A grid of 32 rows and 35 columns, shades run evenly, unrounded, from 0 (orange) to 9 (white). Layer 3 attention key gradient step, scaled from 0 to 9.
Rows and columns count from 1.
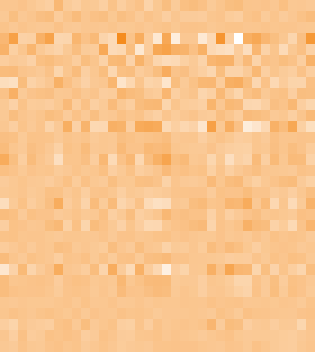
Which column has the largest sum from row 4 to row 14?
23
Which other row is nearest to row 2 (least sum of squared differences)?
29
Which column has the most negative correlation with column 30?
18
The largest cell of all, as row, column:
4, 27
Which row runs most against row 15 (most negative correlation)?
25
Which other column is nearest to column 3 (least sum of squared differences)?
22
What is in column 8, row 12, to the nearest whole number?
3
